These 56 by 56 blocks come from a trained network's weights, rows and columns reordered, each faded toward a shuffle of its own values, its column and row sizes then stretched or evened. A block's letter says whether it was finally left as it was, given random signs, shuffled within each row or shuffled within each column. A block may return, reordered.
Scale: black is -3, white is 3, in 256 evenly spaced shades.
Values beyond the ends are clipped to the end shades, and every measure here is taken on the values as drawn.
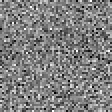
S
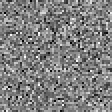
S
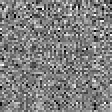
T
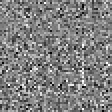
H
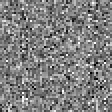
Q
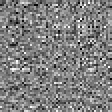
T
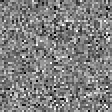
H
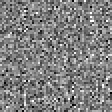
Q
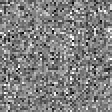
H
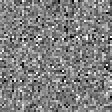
T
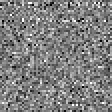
S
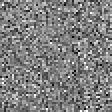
Q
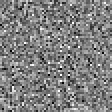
Q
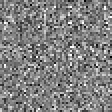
H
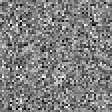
H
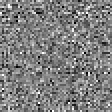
H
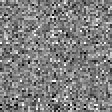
T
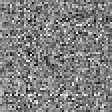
H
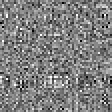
T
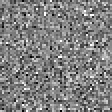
H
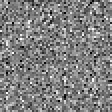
Q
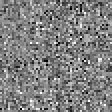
H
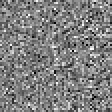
Q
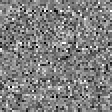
S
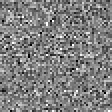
S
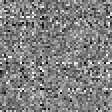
H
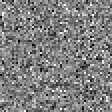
Q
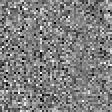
Q
